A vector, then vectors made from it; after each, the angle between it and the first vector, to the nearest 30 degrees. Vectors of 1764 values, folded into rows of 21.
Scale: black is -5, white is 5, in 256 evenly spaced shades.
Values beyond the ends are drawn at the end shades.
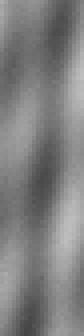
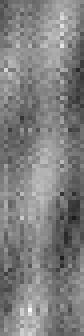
150 degrees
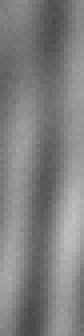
30 degrees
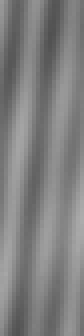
60 degrees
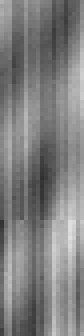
30 degrees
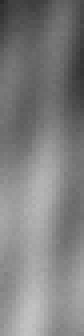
120 degrees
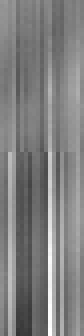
60 degrees
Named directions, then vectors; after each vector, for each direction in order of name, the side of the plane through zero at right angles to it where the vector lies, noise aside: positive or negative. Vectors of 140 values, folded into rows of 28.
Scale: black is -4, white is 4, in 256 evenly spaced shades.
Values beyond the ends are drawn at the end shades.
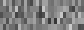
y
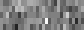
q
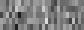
positive, positive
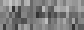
positive, positive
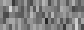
negative, positive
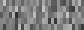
positive, positive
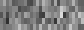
negative, positive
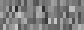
negative, negative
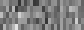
negative, negative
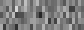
positive, positive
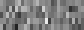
positive, positive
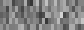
negative, positive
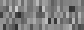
positive, positive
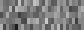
positive, positive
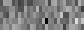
negative, positive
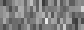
positive, negative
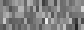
positive, negative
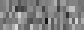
negative, negative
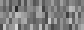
negative, negative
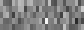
positive, negative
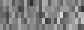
negative, positive
